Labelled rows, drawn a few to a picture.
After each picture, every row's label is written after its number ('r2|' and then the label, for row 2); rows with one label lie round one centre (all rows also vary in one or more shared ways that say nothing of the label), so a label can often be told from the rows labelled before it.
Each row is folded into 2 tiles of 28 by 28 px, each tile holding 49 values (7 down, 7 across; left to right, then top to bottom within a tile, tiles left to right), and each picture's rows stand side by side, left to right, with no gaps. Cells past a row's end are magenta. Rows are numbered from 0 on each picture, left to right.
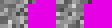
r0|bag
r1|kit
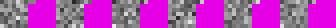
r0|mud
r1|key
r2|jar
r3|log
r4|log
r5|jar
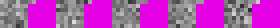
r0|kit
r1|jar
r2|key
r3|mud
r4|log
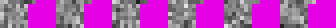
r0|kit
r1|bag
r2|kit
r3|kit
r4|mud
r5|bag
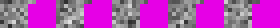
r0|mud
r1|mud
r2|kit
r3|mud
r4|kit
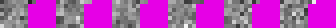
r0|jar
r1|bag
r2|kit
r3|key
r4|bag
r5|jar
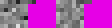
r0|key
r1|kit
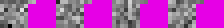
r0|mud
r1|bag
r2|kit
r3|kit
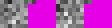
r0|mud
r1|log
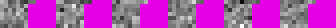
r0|kit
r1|kit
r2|log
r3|bag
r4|key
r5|key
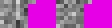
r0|kit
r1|jar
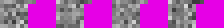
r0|key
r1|kit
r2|key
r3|kit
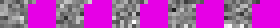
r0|bag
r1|log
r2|log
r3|key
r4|key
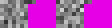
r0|kit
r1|bag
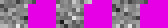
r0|key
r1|mud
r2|key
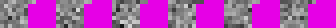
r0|log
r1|mud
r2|mud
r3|kit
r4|bag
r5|jar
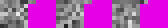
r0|kit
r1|mud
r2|jar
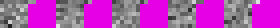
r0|mud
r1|jar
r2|jar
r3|bag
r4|log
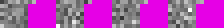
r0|jar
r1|jar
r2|log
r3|mud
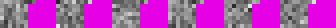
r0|kit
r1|jar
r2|jar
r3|kit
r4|key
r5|log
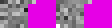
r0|jar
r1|log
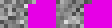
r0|log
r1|bag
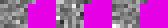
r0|jar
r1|kit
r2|key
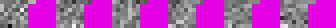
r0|mud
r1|key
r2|kit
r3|mud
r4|key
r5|key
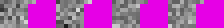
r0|log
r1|mud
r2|key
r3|log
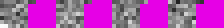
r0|key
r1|jar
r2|jar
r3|kit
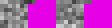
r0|kit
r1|key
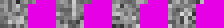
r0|bag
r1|kit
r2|bag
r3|jar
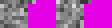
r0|jar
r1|kit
